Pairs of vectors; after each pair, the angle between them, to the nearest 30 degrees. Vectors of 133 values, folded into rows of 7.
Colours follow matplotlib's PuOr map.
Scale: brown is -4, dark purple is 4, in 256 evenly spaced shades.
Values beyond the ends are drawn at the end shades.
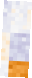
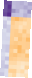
90 degrees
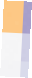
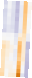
120 degrees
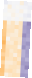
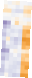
150 degrees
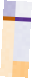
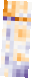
150 degrees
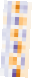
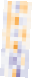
150 degrees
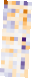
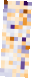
30 degrees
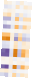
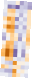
120 degrees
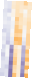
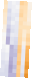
60 degrees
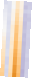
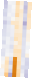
60 degrees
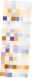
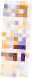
90 degrees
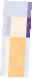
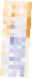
150 degrees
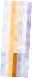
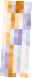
60 degrees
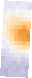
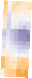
150 degrees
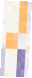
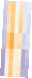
60 degrees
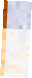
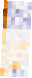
30 degrees
